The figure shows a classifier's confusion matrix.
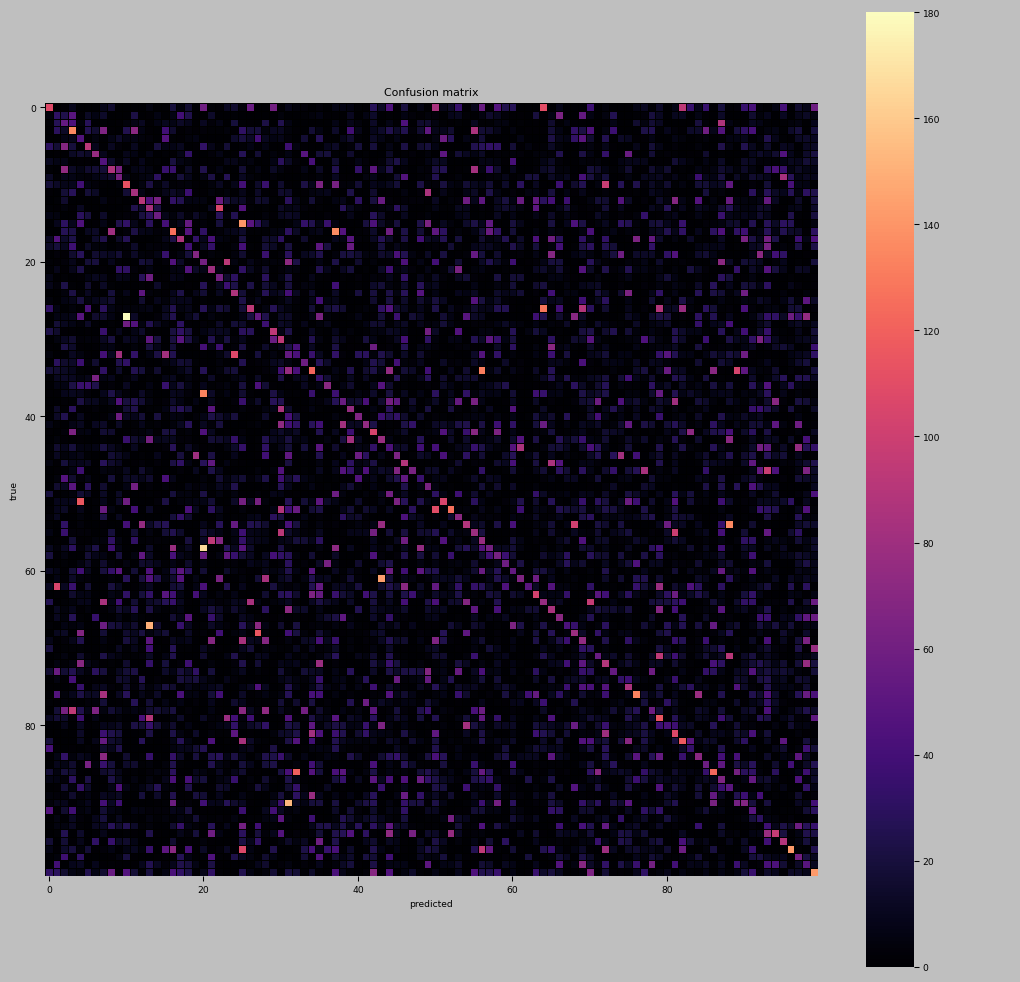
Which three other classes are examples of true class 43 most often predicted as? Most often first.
39, 88, 13
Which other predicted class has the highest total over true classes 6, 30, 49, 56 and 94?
21
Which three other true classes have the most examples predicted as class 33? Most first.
78, 6, 15
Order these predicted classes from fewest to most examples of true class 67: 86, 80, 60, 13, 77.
77, 80, 86, 60, 13
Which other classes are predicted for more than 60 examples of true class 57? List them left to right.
16, 20, 37, 48
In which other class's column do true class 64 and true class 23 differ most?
70
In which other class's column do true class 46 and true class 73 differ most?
65
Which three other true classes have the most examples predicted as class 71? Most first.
86, 38, 63
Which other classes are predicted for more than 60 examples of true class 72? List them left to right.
4, 35, 98
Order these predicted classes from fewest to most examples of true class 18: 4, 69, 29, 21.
4, 29, 69, 21
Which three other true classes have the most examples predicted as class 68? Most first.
54, 27, 80
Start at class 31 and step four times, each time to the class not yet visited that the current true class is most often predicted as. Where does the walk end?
22
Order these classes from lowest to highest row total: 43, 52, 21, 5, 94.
5, 21, 43, 94, 52
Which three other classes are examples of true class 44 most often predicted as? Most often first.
61, 97, 92
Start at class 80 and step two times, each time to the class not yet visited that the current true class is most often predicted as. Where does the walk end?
88
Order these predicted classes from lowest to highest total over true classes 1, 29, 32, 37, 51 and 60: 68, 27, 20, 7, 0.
68, 0, 27, 7, 20
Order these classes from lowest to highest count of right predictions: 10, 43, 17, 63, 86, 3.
43, 17, 63, 10, 86, 3
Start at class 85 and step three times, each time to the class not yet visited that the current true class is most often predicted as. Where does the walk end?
87
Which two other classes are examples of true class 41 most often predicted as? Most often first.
38, 30
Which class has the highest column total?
93
